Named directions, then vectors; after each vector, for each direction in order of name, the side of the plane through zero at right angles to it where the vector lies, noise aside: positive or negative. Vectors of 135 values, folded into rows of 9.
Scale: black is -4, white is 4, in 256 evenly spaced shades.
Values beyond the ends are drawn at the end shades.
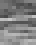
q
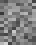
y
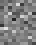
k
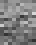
negative, negative, positive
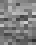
negative, negative, positive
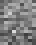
positive, negative, positive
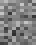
negative, negative, negative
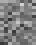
negative, negative, negative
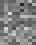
positive, positive, positive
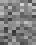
negative, negative, negative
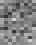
negative, positive, negative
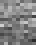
negative, negative, positive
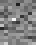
negative, positive, positive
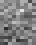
negative, negative, negative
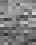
negative, negative, positive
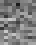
negative, positive, positive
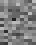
positive, negative, negative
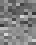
positive, positive, negative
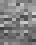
negative, negative, positive
